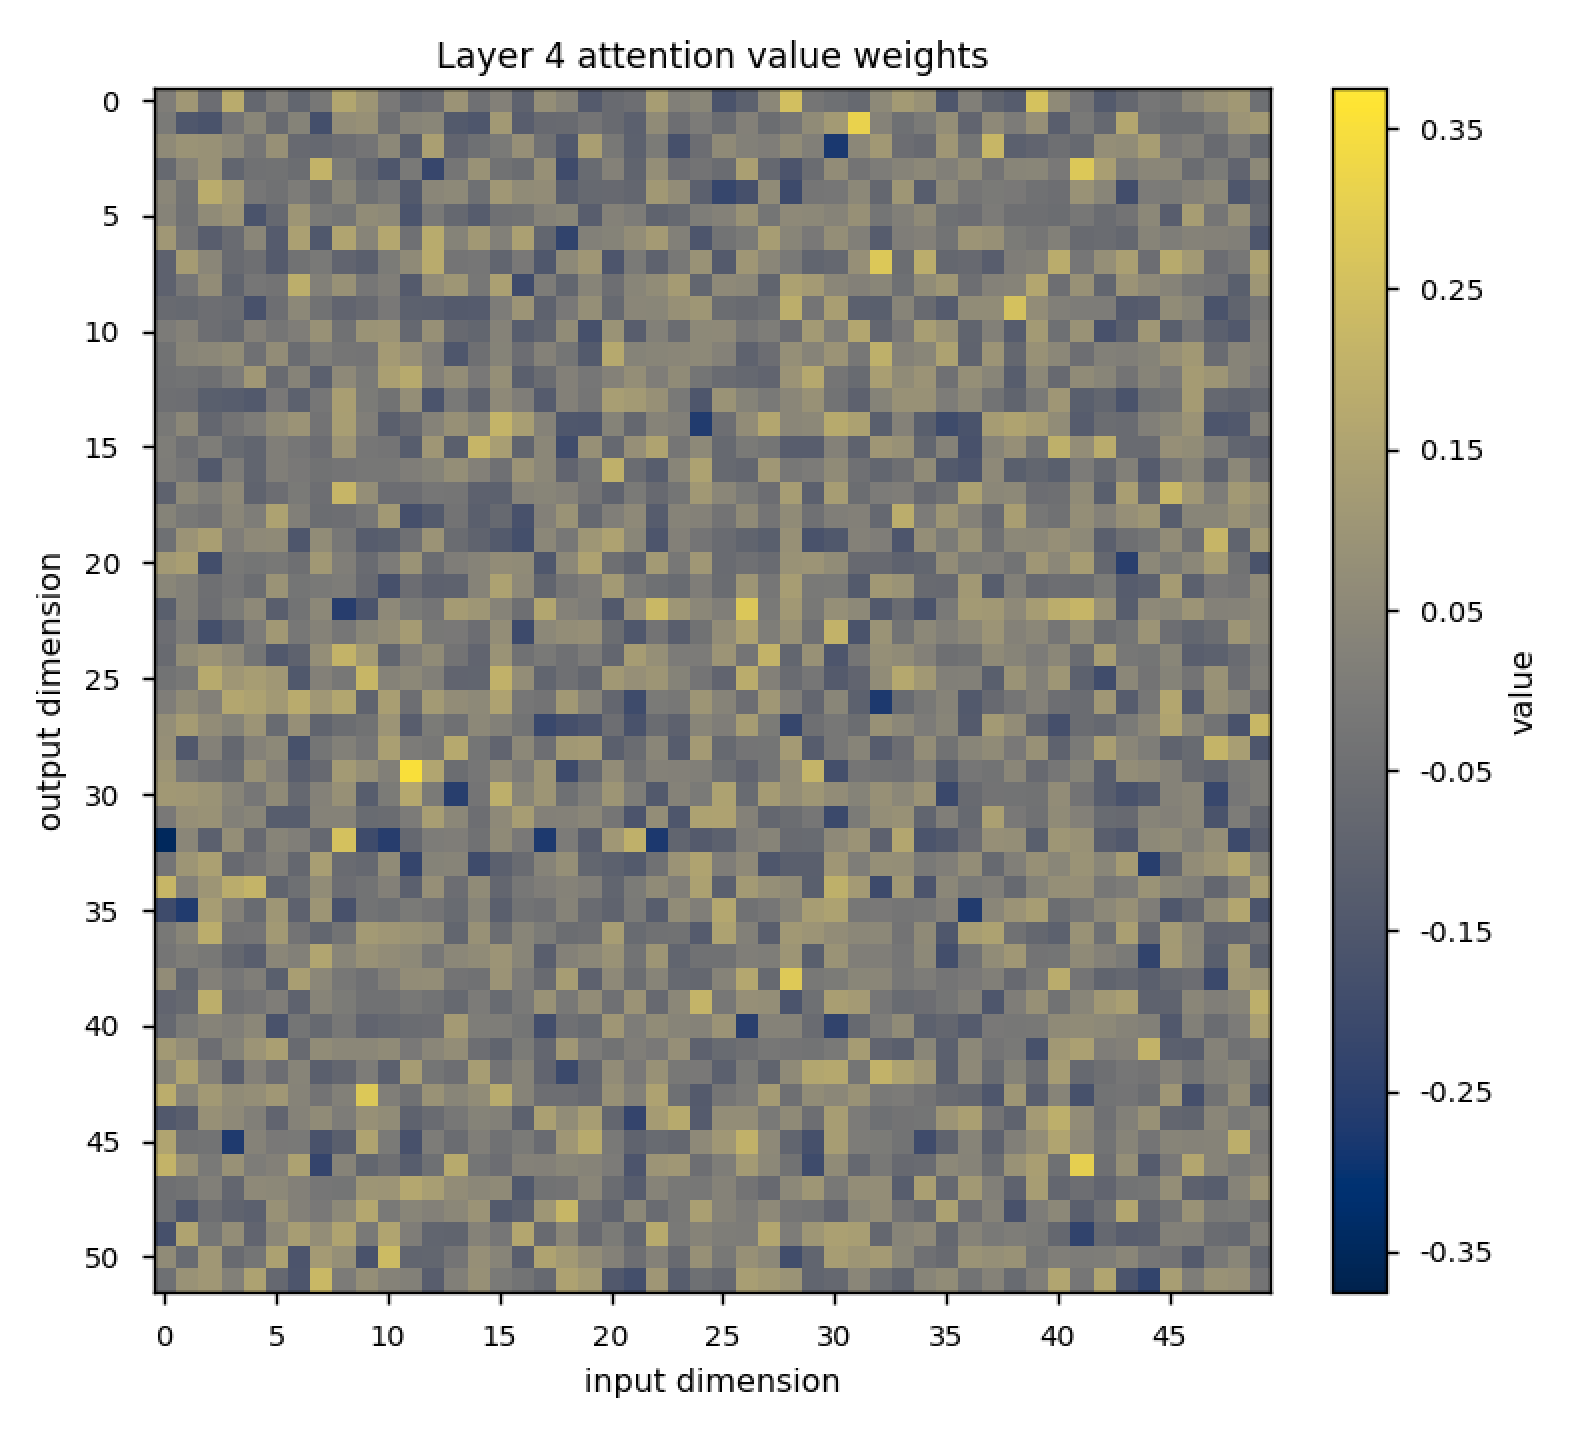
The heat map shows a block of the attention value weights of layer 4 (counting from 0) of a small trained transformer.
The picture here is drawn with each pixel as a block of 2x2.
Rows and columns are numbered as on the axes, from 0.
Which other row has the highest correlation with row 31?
2
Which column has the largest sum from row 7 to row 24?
28
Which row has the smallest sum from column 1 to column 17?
9
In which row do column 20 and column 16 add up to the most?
16
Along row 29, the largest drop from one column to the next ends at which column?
30
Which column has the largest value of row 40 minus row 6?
49
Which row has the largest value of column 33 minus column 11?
18
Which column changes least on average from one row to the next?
14
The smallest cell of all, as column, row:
0, 32
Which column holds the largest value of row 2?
37
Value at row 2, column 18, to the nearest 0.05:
-0.15
